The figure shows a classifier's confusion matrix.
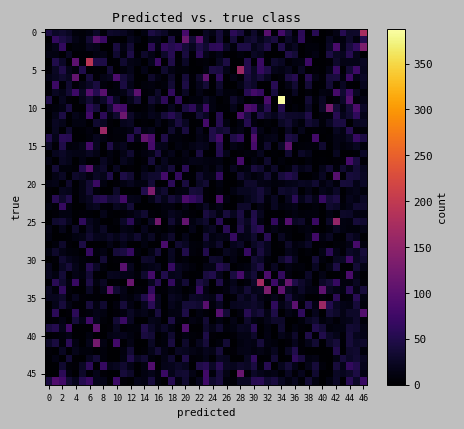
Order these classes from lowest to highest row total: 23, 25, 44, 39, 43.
23, 43, 39, 44, 25
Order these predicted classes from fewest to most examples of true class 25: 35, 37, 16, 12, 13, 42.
13, 37, 12, 35, 16, 42
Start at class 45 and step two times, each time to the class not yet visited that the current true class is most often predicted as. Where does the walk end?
17
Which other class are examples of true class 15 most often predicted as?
35
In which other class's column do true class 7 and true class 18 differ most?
6
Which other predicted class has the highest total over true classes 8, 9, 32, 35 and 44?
34
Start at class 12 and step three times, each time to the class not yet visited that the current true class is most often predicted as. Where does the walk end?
46
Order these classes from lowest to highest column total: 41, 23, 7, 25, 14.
14, 41, 7, 23, 25
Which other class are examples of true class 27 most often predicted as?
39
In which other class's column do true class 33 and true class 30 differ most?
31
